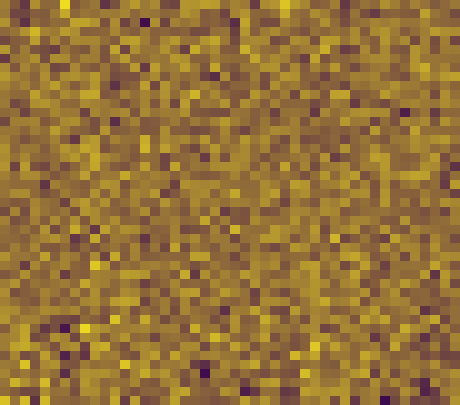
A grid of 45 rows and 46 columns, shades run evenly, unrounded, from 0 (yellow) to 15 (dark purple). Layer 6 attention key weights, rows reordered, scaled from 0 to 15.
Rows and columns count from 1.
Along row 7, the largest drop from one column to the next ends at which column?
32
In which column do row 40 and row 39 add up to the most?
9
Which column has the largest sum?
21
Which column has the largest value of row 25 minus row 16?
15
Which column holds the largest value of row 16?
8
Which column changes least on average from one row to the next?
40
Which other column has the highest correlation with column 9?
41
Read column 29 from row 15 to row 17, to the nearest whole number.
6 10 9
